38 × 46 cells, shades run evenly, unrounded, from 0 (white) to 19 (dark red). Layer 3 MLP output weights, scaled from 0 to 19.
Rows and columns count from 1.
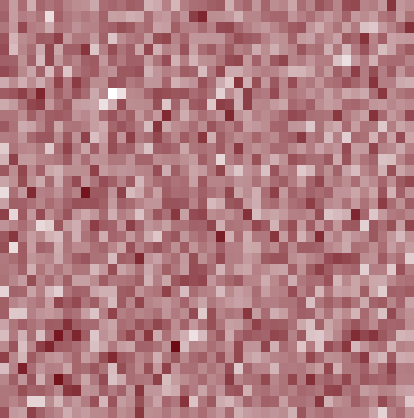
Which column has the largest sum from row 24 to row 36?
9
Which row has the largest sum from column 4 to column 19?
30
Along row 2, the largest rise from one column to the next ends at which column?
7
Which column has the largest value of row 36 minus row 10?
12
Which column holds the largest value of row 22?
25
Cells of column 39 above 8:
28
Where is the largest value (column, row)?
20, 32
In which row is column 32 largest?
6
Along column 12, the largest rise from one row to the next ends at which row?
11
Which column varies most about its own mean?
13
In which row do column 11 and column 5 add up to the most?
16
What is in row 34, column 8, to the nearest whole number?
7
